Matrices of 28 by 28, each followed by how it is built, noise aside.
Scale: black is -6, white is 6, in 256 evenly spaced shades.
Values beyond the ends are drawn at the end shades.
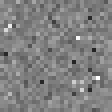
sparse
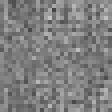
blocks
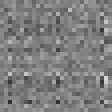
low rank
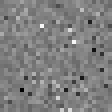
sparse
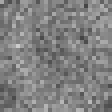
smooth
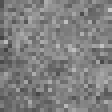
smooth
